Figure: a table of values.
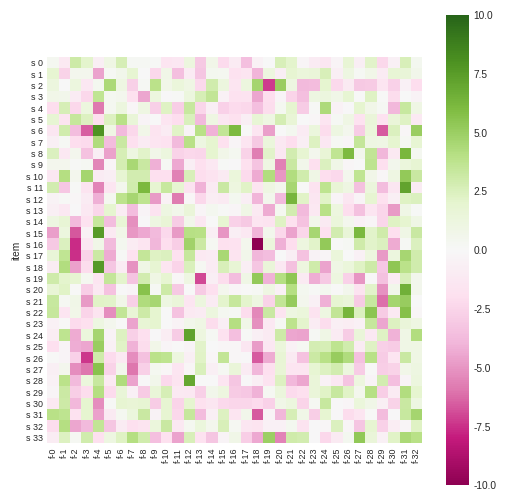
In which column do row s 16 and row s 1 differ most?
f-2
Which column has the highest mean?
f-31
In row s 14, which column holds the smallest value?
f-7
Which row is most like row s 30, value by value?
s 4
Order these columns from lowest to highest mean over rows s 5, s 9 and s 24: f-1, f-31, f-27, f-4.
f-4, f-27, f-1, f-31
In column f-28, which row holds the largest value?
s 22
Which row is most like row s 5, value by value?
s 0
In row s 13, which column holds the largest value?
f-24
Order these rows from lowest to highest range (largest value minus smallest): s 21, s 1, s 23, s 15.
s 1, s 23, s 21, s 15
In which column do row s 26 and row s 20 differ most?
f-8
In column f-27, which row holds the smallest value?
s 19
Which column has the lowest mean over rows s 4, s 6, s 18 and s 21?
f-29
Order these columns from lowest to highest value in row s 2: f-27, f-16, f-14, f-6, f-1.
f-27, f-16, f-1, f-6, f-14
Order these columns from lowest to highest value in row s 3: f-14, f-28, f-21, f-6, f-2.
f-21, f-2, f-6, f-28, f-14
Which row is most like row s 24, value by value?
s 28
